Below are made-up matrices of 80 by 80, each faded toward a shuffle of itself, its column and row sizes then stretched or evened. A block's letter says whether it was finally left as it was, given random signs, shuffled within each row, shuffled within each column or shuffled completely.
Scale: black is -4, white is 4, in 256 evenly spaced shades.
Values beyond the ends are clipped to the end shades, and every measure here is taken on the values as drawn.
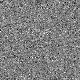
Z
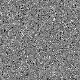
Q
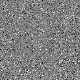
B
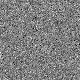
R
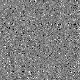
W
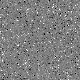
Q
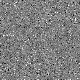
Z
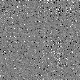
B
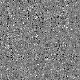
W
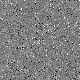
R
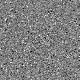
Q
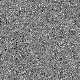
Q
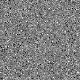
W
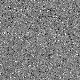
Z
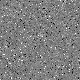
R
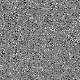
B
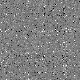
B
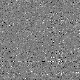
B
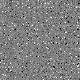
W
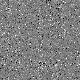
Q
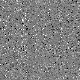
B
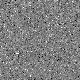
R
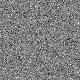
R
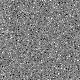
R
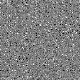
W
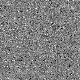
Z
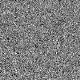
B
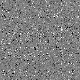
W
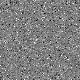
Z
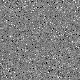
Z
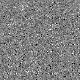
W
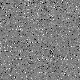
Z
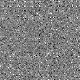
W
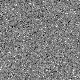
R
